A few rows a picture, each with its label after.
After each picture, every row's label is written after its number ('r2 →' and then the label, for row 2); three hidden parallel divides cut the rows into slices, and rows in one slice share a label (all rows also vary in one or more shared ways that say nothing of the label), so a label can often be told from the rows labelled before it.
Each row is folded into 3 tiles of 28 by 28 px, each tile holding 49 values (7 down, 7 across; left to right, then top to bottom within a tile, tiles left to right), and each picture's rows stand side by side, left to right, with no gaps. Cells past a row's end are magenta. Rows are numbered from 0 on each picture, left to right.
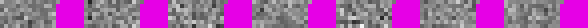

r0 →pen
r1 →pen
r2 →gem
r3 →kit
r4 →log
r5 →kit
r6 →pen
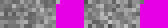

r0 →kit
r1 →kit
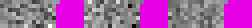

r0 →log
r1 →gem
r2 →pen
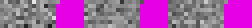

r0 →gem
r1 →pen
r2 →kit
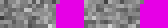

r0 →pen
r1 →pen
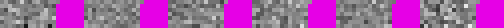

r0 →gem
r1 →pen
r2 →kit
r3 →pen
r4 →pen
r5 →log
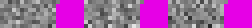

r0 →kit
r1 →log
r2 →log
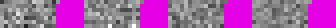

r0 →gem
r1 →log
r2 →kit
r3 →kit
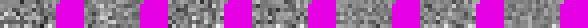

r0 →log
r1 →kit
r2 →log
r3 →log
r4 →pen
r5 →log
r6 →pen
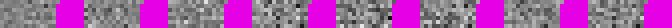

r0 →kit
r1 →pen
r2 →kit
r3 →gem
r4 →log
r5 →gem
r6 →pen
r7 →gem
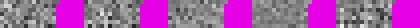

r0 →gem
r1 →gem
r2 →pen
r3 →pen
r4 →log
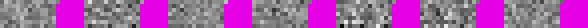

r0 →kit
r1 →gem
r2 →pen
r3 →kit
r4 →gem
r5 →log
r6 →kit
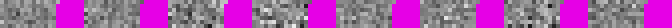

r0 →pen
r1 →kit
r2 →log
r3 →gem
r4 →pen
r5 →pen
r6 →gem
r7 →pen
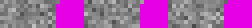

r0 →kit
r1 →pen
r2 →kit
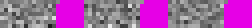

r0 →gem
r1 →log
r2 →pen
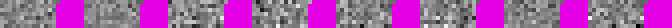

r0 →kit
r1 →kit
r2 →gem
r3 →log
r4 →gem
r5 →log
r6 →kit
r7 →gem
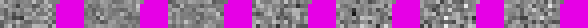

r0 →kit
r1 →pen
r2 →kit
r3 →gem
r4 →log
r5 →log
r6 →pen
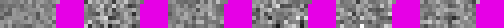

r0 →kit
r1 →gem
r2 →kit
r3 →gem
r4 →log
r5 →kit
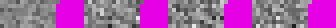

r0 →pen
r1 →gem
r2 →log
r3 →log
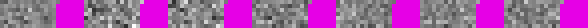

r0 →pen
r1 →log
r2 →log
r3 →kit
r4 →kit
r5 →kit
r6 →kit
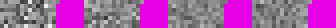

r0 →log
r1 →kit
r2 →kit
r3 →pen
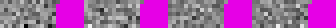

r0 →gem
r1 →log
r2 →kit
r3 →log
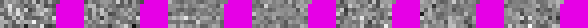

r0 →gem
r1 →gem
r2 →pen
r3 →pen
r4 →log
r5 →kit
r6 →log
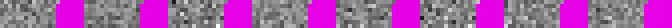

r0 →kit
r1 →kit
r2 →log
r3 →kit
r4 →pen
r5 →log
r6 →kit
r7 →pen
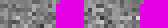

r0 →pen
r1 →kit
